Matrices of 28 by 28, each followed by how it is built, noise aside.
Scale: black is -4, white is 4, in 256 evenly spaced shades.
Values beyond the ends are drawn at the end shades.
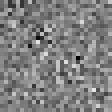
block diagonal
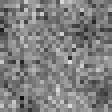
smooth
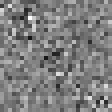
block diagonal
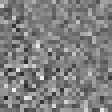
lower triangular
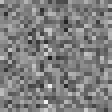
repeating rows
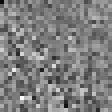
lower triangular
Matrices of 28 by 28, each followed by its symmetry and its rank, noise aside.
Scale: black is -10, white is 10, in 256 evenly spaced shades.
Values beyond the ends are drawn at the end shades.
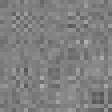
symmetric, rank four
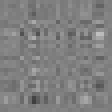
antisymmetric, rank two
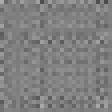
no symmetry, rank two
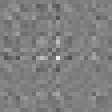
symmetric, rank three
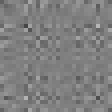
symmetric, rank two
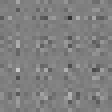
antisymmetric, rank two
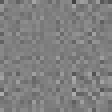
no symmetry, rank three
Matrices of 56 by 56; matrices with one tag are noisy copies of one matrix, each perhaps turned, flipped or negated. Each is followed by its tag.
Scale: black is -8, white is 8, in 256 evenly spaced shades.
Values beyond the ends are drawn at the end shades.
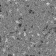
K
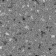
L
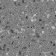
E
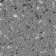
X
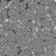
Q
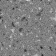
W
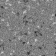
E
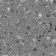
X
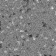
K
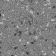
E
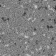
Q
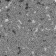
Q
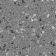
E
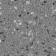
E
